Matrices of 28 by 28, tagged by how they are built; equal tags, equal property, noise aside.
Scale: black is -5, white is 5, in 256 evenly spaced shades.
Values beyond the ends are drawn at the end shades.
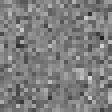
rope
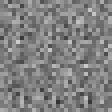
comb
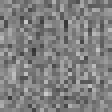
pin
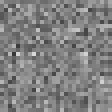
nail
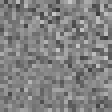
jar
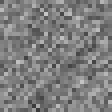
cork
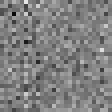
rope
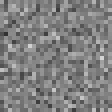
pin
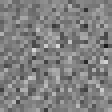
nail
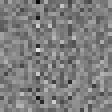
rope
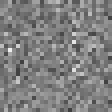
nail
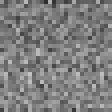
comb
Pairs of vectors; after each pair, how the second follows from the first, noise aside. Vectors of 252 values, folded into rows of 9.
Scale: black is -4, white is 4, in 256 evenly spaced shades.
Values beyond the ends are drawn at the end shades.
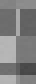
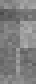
reversed, shrunk.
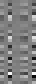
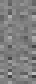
shrunk.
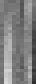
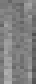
shrunk.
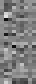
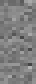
reversed, shrunk.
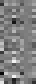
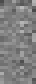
reversed, shrunk.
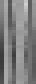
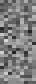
shuffled.
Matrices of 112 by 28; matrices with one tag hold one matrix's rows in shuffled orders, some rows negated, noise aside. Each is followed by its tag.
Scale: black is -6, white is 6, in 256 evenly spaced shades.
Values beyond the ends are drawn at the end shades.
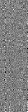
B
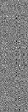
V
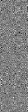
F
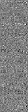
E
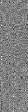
F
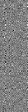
B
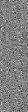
F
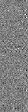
E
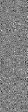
F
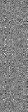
B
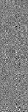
V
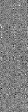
F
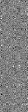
F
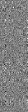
B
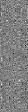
F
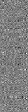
E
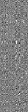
V
